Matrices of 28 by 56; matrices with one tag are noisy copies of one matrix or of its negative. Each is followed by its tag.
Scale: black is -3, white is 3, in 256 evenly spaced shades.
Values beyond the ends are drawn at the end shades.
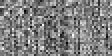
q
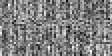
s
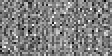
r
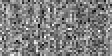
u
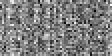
u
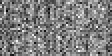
u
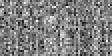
q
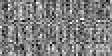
s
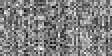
q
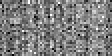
u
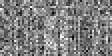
q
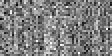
q
